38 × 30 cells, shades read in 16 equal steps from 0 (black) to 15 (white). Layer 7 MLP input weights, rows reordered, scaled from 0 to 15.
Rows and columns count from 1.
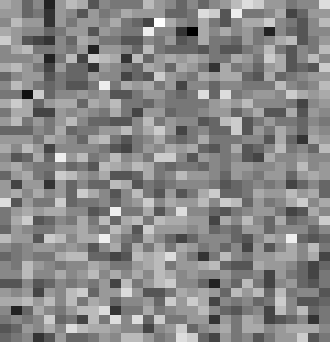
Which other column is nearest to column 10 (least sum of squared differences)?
26
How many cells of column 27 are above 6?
27
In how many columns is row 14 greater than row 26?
9
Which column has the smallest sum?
5
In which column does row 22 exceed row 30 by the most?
29
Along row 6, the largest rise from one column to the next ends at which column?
10
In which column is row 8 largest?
30
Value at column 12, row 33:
13
